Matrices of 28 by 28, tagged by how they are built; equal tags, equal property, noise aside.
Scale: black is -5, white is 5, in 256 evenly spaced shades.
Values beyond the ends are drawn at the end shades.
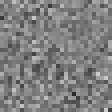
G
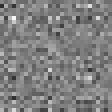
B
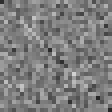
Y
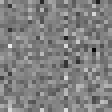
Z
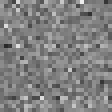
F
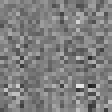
B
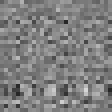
B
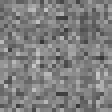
G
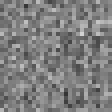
G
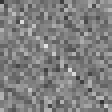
Y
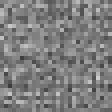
G
